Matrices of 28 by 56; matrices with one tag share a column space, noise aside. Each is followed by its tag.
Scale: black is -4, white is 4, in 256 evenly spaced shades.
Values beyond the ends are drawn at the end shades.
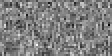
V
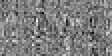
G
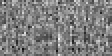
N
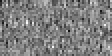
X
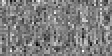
N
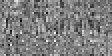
G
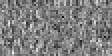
X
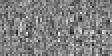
G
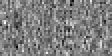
X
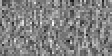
X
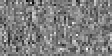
N
